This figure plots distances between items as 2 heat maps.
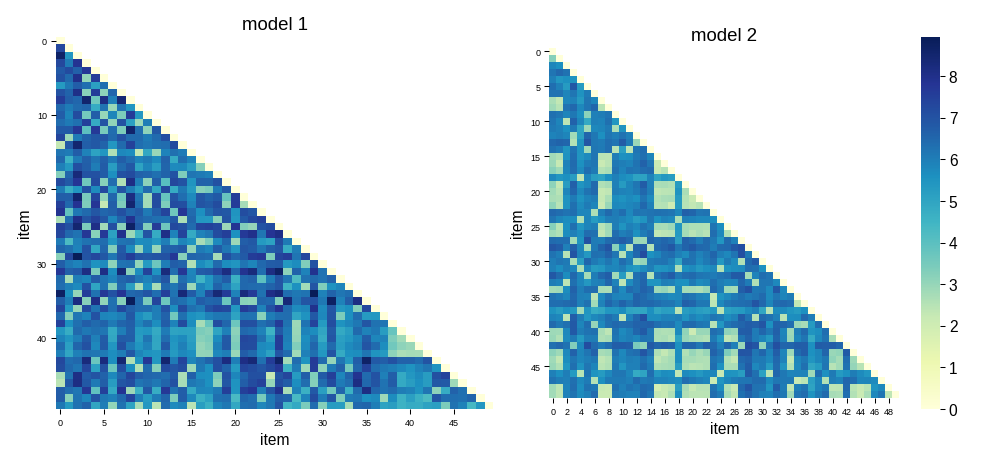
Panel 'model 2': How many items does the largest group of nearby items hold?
21
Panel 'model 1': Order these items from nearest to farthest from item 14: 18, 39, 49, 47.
18, 39, 49, 47
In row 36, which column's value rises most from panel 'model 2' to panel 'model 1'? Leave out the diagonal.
35
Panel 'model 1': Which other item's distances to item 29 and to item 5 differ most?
22
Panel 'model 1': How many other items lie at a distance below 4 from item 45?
6
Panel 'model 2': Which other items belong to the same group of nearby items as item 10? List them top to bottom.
2, 29, 33, 38
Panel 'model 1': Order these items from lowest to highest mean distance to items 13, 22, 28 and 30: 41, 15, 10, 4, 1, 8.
15, 10, 1, 41, 4, 8
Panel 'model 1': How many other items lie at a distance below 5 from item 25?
9
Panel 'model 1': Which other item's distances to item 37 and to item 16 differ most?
38
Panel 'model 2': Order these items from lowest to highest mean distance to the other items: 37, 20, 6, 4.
20, 37, 4, 6
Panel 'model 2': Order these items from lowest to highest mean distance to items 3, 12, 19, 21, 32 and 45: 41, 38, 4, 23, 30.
41, 30, 4, 38, 23
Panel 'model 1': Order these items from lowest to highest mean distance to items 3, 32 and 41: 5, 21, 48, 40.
48, 40, 5, 21
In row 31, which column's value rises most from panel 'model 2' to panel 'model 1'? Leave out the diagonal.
24
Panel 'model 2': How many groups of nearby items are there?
6
